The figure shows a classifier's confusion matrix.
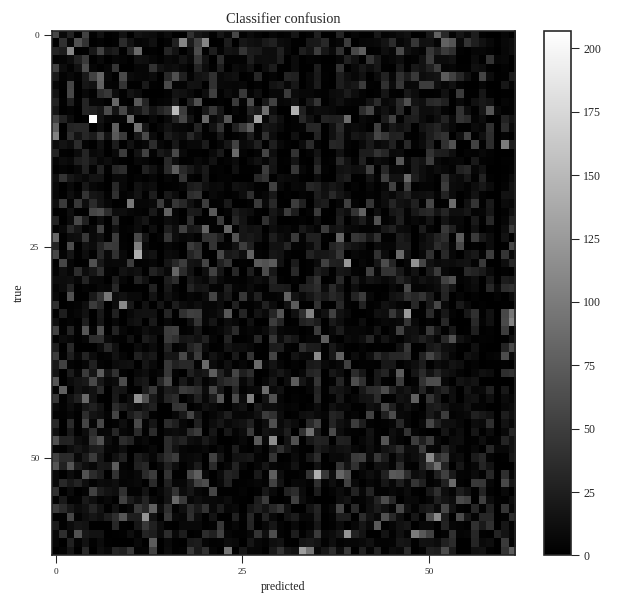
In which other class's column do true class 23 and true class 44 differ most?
20
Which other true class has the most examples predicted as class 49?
59
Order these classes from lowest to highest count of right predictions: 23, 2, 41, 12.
41, 12, 23, 2
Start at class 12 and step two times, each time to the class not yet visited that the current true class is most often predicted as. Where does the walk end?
51
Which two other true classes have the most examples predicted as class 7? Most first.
31, 9
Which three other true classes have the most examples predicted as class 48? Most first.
27, 59, 43
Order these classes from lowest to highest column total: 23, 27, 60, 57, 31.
31, 57, 23, 27, 60
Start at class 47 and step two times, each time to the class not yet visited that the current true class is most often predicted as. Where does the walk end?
61
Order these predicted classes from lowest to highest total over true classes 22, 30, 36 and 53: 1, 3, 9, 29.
9, 1, 3, 29
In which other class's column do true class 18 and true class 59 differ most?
39
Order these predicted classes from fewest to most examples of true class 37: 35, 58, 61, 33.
58, 35, 33, 61
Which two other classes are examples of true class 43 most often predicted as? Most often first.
11, 26
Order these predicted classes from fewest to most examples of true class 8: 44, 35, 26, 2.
44, 2, 35, 26
